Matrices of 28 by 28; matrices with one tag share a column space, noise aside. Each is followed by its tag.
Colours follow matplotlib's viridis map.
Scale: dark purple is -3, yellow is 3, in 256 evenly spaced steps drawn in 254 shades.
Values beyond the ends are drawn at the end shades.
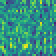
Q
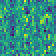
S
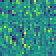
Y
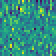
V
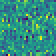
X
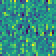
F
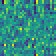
V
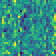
S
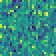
Y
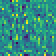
X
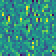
X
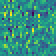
Y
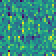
X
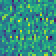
X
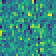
F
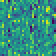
S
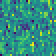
F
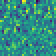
V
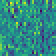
Q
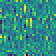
X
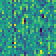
S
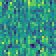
Q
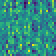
Q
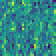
Q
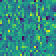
X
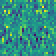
Y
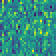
F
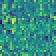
X
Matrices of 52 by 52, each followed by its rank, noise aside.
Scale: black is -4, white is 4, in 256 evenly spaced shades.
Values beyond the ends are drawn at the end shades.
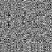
six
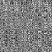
seven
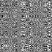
four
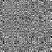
five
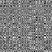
four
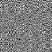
five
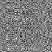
six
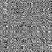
seven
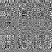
four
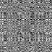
four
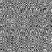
six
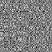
seven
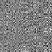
six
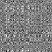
six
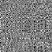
six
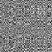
four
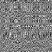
seven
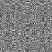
seven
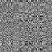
four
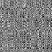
seven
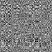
seven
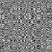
four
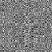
six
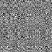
seven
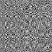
five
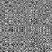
six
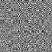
four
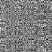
seven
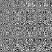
five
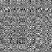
four
